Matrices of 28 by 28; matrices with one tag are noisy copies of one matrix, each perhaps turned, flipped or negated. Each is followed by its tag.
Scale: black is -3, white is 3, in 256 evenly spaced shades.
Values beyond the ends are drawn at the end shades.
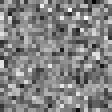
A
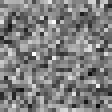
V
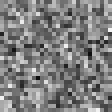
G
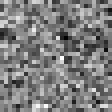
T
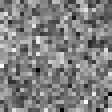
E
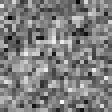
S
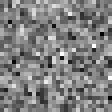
E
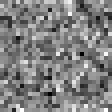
V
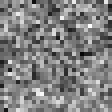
V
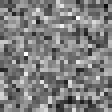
A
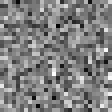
A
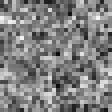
V
